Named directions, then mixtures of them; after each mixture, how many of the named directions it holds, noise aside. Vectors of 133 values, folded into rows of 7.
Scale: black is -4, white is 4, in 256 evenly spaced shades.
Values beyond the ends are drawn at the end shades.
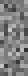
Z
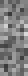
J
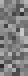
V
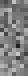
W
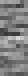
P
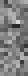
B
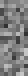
three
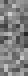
three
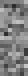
four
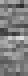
one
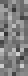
two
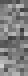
four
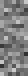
four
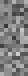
two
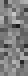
one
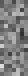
one
